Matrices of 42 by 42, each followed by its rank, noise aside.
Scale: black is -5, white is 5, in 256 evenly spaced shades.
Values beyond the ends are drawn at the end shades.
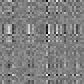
one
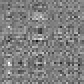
three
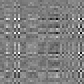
one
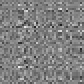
four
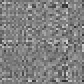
four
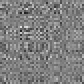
four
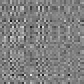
two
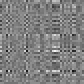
one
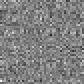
five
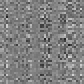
three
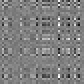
one
